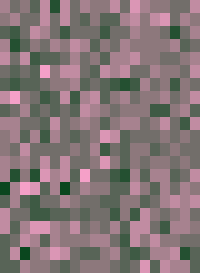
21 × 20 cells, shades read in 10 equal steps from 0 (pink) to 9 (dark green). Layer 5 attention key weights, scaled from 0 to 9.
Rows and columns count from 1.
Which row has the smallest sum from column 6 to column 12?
6
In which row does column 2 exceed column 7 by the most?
14
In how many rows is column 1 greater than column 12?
9
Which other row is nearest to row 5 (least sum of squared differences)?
12
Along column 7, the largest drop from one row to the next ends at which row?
16
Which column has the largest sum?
13
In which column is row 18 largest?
17
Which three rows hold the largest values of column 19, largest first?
20, 10, 4
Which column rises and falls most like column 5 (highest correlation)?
7
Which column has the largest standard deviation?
5
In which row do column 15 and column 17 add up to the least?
21
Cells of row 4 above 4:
7
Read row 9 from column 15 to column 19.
4 7 7 4 3
